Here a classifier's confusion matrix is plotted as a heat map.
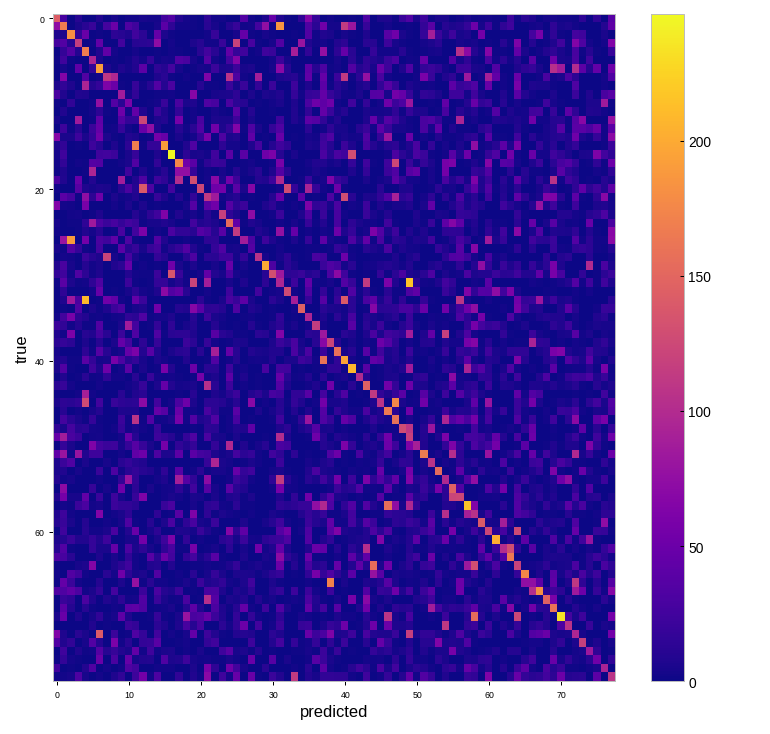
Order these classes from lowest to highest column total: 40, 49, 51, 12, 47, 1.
51, 12, 40, 47, 1, 49
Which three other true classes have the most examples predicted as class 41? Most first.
16, 1, 68
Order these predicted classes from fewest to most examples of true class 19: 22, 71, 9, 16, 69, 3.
16, 71, 3, 22, 9, 69
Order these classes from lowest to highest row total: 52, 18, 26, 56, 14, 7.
52, 18, 56, 14, 26, 7
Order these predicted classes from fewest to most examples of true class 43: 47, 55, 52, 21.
52, 47, 55, 21
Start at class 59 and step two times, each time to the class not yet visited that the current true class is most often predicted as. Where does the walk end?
63
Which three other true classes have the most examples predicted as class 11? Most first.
15, 47, 66
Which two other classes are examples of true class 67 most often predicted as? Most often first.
66, 72
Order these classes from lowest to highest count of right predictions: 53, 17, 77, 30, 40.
77, 30, 53, 17, 40
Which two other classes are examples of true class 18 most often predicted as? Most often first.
5, 17
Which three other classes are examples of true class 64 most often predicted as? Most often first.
44, 58, 57
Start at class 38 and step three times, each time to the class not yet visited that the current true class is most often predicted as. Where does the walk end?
6
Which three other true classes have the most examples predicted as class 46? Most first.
57, 70, 14
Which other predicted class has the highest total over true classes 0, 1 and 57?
31
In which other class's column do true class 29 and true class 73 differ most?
74
